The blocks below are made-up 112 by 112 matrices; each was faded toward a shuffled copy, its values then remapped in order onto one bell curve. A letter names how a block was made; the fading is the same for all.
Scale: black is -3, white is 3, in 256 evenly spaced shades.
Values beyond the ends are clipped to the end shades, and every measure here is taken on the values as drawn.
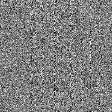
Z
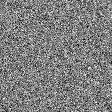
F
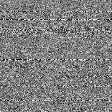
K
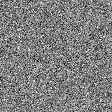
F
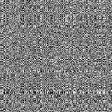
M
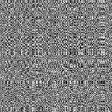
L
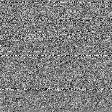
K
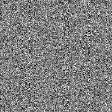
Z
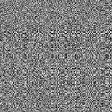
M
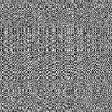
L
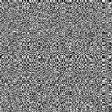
L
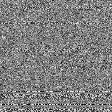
K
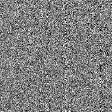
Z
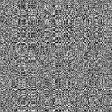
M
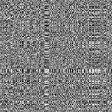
L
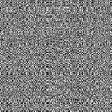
M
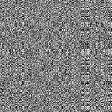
M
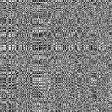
L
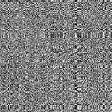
M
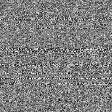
K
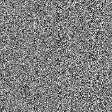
Z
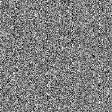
Z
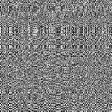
L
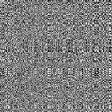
M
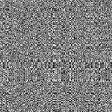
M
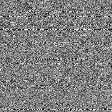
K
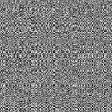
L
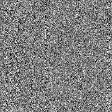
Z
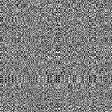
M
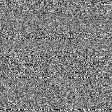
K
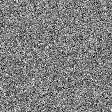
F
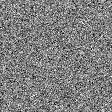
F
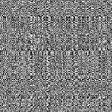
M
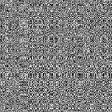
M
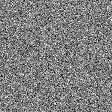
F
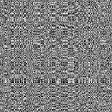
L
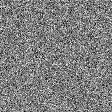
F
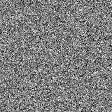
F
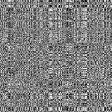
L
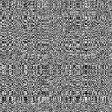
L
